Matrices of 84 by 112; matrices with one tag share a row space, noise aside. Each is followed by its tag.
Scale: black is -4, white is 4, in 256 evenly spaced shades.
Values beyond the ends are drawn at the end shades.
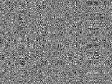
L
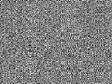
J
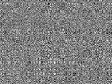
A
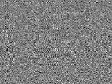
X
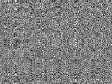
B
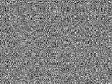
X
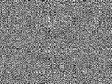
A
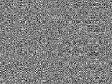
L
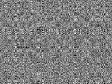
B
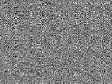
B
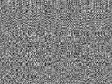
J
